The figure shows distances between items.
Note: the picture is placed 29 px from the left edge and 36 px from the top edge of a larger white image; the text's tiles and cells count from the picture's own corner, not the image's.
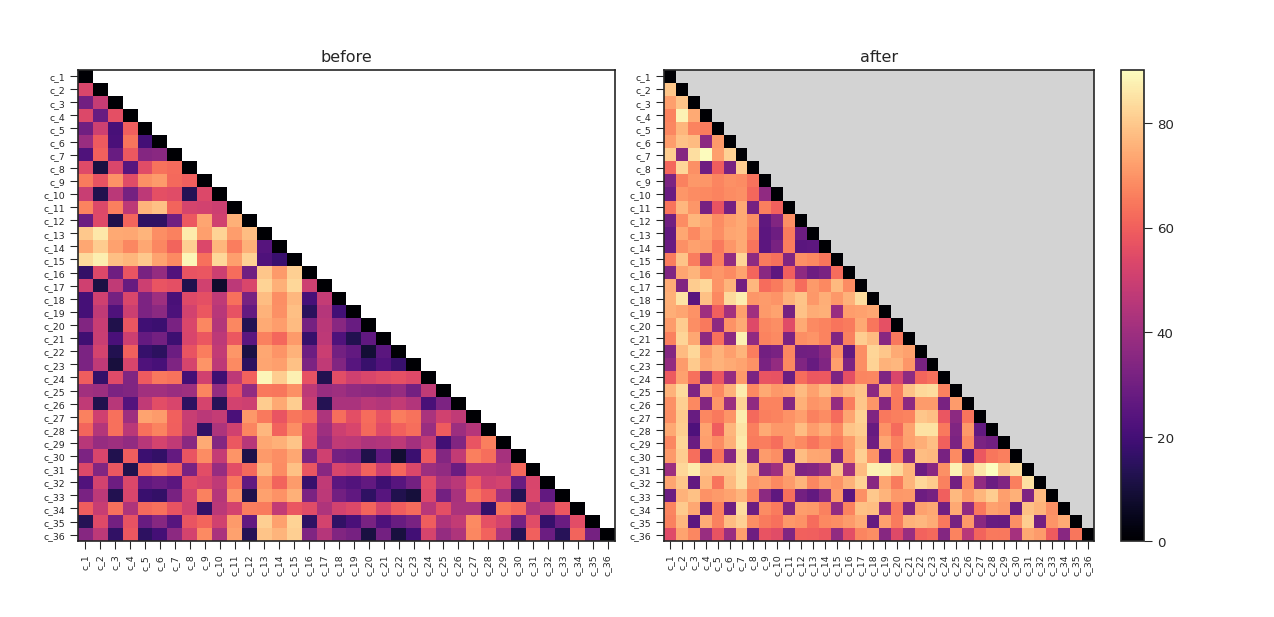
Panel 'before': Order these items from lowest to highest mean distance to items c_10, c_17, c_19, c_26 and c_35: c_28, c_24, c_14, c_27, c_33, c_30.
c_24, c_33, c_30, c_28, c_27, c_14
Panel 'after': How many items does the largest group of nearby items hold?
12
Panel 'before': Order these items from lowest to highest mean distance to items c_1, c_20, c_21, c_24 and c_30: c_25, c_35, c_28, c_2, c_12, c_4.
c_12, c_35, c_25, c_2, c_4, c_28
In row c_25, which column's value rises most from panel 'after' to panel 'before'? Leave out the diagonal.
c_28
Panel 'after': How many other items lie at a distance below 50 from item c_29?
7
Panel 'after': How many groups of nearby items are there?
5
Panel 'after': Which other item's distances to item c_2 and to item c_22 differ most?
c_31
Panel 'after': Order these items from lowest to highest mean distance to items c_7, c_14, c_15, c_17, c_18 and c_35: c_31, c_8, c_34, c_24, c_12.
c_24, c_12, c_8, c_34, c_31
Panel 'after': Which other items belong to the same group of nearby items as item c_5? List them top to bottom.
c_20
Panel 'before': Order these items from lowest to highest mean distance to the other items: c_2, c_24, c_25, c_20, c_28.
c_20, c_25, c_2, c_24, c_28
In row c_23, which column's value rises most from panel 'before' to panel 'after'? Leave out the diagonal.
c_3
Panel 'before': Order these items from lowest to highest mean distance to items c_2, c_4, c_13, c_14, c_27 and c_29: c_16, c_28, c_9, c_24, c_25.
c_25, c_24, c_28, c_9, c_16
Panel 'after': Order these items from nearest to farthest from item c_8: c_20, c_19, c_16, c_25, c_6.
c_6, c_19, c_20, c_16, c_25
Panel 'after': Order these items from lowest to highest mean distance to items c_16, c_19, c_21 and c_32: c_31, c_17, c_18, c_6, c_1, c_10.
c_6, c_10, c_1, c_18, c_31, c_17
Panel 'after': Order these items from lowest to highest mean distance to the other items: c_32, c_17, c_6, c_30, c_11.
c_11, c_30, c_6, c_32, c_17
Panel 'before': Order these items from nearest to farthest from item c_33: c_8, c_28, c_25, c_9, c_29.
c_25, c_29, c_8, c_28, c_9
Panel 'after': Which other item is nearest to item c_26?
c_30
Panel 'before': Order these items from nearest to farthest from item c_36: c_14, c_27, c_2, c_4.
c_2, c_4, c_27, c_14
